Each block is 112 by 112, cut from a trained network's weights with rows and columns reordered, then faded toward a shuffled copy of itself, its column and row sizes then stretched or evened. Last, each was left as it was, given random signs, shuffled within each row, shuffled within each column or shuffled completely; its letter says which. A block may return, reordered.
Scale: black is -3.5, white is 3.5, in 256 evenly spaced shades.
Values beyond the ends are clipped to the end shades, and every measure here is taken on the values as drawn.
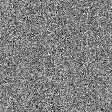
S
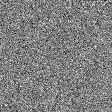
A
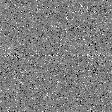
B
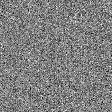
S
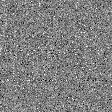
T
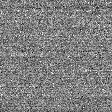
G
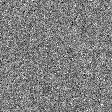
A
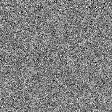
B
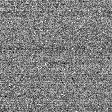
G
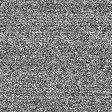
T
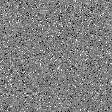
G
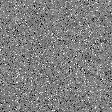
S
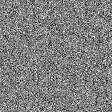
G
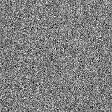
G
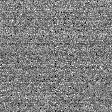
G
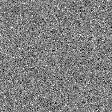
B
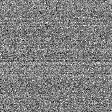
G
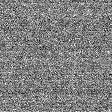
T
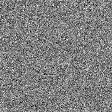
B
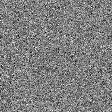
B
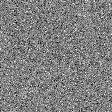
A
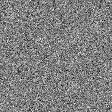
T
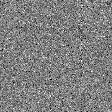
S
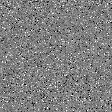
T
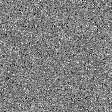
T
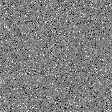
B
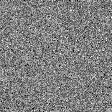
B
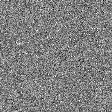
S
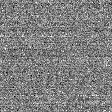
G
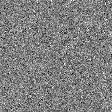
B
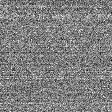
G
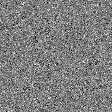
B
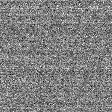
T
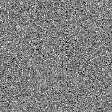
G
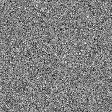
B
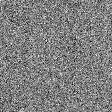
S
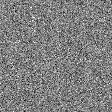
T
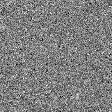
B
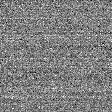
T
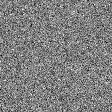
T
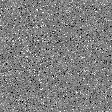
T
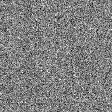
S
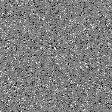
B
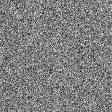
G
